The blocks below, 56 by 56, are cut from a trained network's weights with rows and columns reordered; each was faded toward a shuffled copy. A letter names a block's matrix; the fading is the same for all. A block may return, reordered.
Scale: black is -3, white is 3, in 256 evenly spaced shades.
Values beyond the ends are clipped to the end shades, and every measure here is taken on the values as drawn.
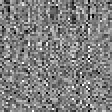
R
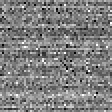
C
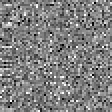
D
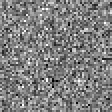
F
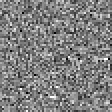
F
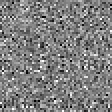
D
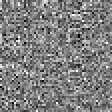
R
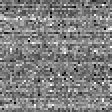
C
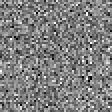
R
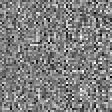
R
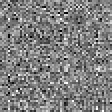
R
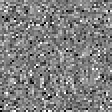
D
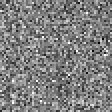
F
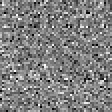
D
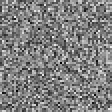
F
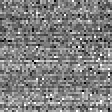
C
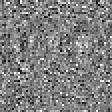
D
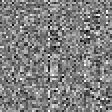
R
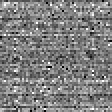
C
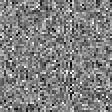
R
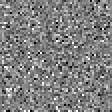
D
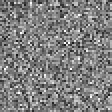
F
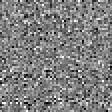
D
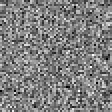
F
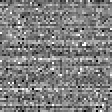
C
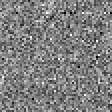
F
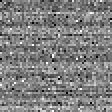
C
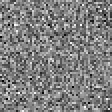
F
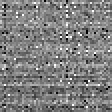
C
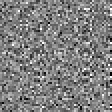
R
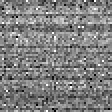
C
